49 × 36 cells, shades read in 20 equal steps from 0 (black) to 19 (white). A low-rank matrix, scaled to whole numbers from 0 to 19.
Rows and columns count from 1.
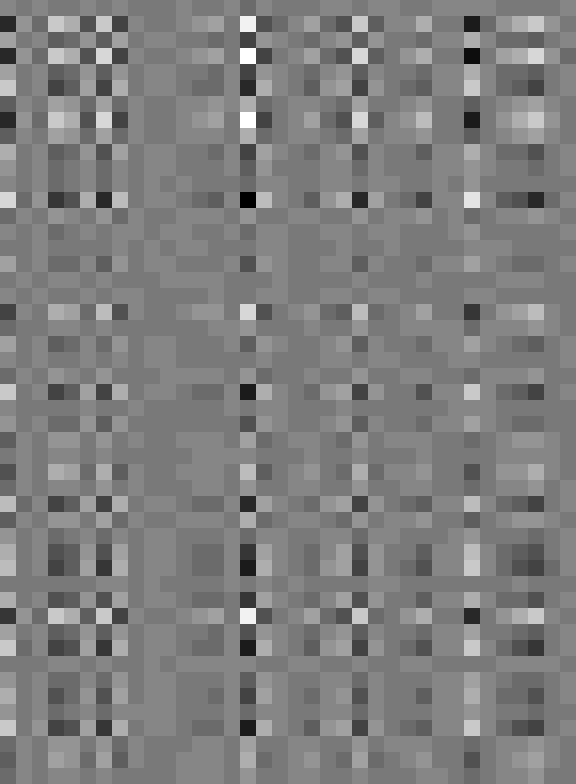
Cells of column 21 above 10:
7
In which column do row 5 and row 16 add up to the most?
30
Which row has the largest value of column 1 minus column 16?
13
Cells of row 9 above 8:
30
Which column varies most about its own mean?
16
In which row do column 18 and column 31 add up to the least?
2
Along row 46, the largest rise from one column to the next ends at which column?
17
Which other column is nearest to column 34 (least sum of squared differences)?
23
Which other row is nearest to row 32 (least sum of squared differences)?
6
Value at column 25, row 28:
10
